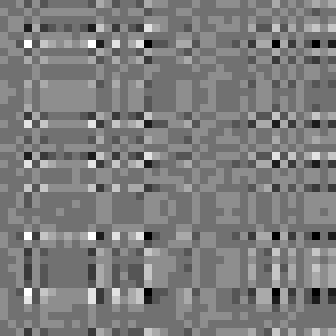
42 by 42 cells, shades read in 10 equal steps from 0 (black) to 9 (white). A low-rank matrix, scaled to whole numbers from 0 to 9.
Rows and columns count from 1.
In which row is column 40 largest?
20
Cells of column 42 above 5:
10
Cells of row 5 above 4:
19
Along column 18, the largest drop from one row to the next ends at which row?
7
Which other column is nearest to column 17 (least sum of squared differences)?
34
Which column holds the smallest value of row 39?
35
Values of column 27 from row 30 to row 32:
5 5 4
